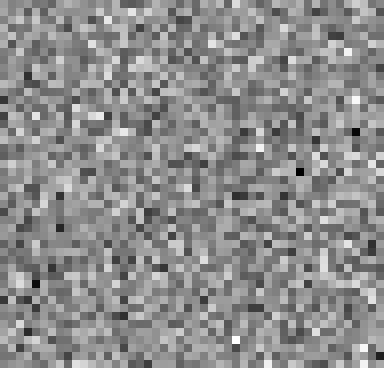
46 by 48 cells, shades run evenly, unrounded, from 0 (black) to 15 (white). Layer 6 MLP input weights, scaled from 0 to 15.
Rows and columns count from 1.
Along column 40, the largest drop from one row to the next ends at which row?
18
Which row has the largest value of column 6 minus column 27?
26
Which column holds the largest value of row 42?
40
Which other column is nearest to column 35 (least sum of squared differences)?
48
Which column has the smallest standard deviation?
6
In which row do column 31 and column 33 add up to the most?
19
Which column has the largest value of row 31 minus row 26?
44
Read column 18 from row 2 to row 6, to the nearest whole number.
9 11 4 9 9
